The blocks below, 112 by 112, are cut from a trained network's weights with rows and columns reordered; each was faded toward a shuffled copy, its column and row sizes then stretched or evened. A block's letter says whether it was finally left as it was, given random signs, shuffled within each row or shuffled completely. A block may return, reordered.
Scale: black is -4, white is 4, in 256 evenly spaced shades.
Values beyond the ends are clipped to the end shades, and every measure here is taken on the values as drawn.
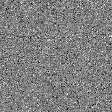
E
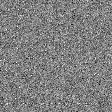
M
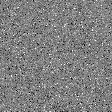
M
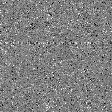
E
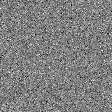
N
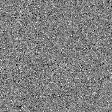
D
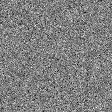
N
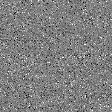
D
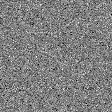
M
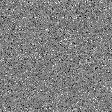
M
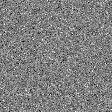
M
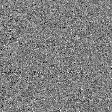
D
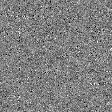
D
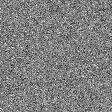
N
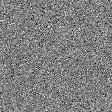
N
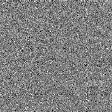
E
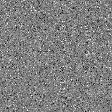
E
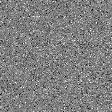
E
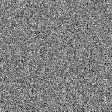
E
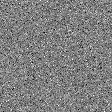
N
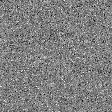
M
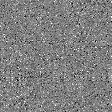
E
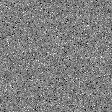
N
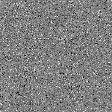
D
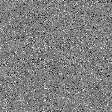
D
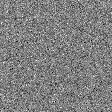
N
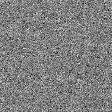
D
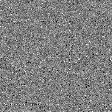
D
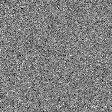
D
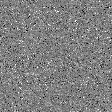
M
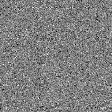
E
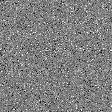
M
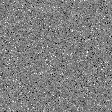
N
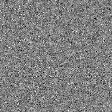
E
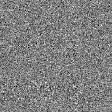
E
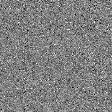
E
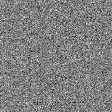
E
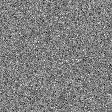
N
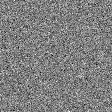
N
